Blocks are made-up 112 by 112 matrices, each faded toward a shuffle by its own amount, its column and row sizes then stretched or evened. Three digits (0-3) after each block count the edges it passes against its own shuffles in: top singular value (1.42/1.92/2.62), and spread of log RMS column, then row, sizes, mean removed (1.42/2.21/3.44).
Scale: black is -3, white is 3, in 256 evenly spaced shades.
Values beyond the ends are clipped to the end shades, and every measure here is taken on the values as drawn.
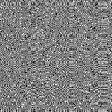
3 0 1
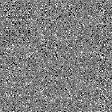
2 2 1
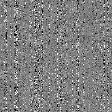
0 3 0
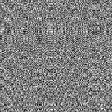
3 0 2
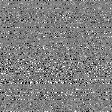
0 0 3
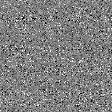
0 1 2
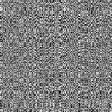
3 3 1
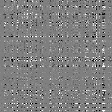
3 3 3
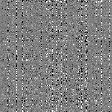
2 3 2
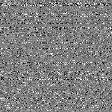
1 0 3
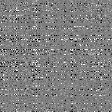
2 2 3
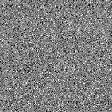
2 0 1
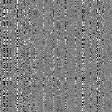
3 3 1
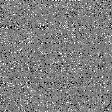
1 1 2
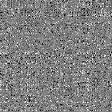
2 1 2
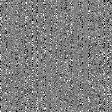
1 3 0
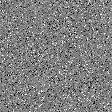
0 0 0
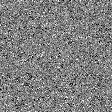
0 0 1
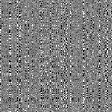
3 3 1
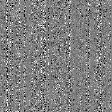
1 3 0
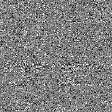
1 1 2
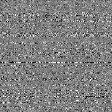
2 1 3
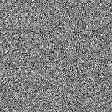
2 0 0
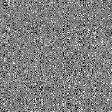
2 2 2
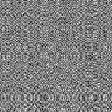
3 0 0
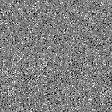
2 0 1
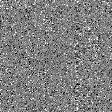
1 1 0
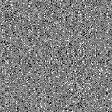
2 1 0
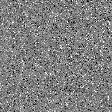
0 1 0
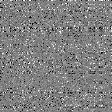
2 1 2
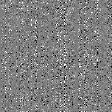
0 3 1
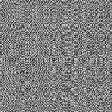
3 1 2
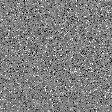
0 0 1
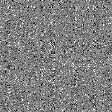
1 2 1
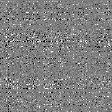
0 2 3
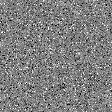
0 0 1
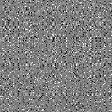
3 2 1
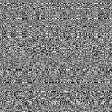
3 0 3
